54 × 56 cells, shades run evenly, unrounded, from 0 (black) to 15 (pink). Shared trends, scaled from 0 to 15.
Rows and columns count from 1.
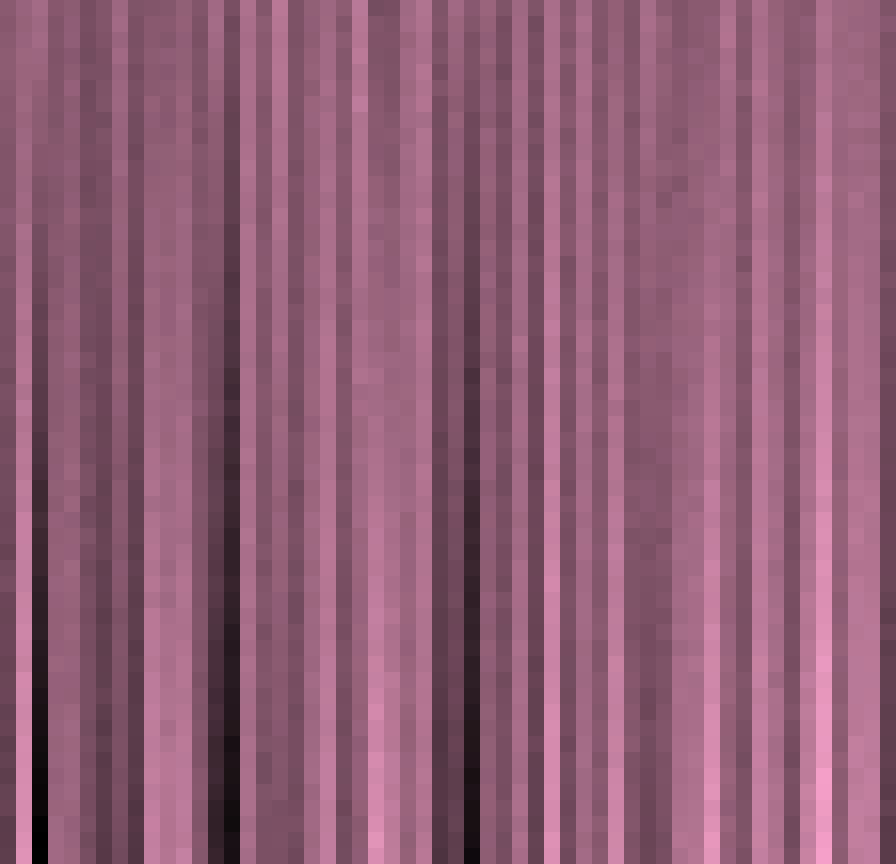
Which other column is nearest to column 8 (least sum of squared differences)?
41
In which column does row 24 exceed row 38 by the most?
3
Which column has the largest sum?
52
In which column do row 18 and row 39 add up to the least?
15
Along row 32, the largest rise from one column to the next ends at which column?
16
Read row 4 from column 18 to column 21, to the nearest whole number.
11 8 9 10
